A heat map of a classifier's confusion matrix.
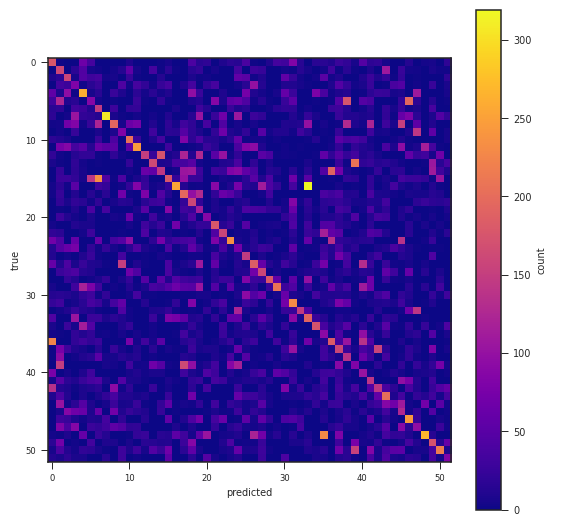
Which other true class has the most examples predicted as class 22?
12
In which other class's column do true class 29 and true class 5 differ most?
46
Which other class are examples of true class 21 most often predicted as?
16
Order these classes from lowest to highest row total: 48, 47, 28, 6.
6, 47, 28, 48
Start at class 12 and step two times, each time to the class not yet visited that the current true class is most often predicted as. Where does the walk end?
36
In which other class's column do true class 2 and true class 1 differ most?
43
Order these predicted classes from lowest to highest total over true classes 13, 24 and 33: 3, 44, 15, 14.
14, 44, 15, 3
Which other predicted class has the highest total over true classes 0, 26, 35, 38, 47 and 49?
40
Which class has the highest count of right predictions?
7
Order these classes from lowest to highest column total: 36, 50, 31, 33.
50, 36, 33, 31
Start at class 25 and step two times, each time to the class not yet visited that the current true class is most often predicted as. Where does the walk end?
42
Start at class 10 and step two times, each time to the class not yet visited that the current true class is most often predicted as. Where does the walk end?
19
